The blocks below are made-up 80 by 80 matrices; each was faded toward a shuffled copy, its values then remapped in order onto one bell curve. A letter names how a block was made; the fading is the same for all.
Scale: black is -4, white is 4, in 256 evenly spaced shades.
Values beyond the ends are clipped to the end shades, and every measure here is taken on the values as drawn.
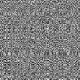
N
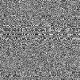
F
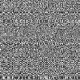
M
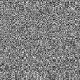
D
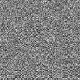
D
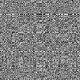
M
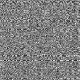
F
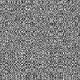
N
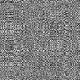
N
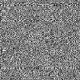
F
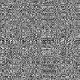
M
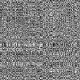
N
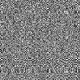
D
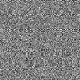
F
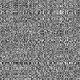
N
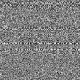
F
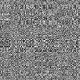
M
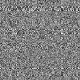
F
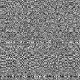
M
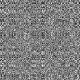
N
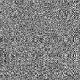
D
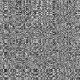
N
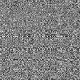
F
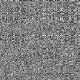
F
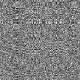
D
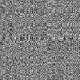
N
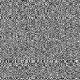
M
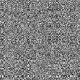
D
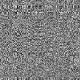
D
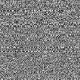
F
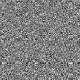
D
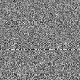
F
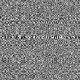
M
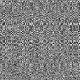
N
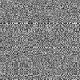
M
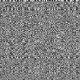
M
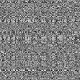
M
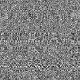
F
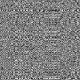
M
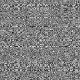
F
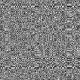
M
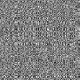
N
